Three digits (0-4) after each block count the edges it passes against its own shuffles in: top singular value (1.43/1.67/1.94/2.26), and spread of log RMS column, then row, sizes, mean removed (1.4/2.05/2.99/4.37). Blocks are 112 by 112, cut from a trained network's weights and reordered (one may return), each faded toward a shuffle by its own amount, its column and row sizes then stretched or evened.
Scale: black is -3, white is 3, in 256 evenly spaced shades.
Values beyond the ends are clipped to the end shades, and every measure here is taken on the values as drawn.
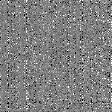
0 3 1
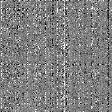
3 3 2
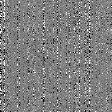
2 4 1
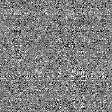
2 2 1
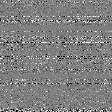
2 1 4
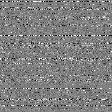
2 0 4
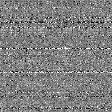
3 0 3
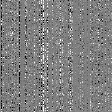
3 4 1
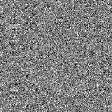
2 1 0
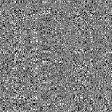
3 2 2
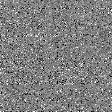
0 1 2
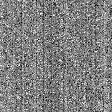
2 0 1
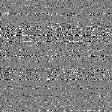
2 2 4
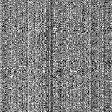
4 1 2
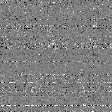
2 1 3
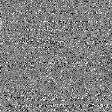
1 1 3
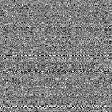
4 0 3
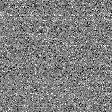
1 0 0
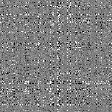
2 3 3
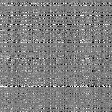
4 0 4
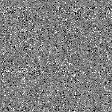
0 2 2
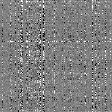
3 4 1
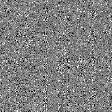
2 2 1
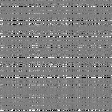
4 1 4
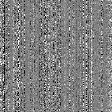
3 4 0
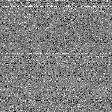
1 0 2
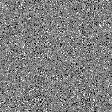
1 1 1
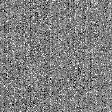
0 2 0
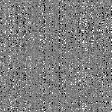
0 3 2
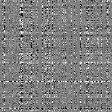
4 4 2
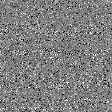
0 0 2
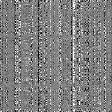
4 4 2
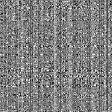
4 0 3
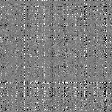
3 3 3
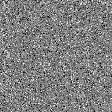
2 0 0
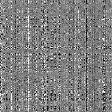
4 3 3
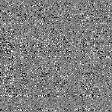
0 2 3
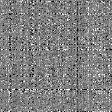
3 2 3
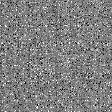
0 0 2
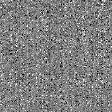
0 2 1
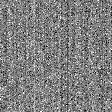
2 0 0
